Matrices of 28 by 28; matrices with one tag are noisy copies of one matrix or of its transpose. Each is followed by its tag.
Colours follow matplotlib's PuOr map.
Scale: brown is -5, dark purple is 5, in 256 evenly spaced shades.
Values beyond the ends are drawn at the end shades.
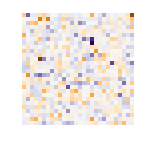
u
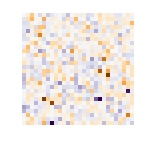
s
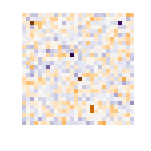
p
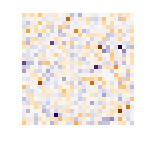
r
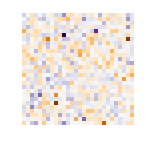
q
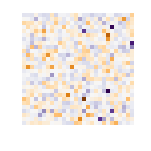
s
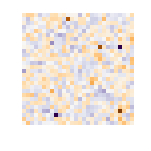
r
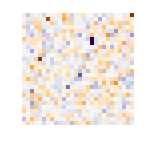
u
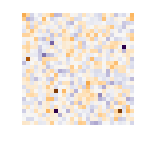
r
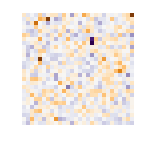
u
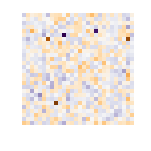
q
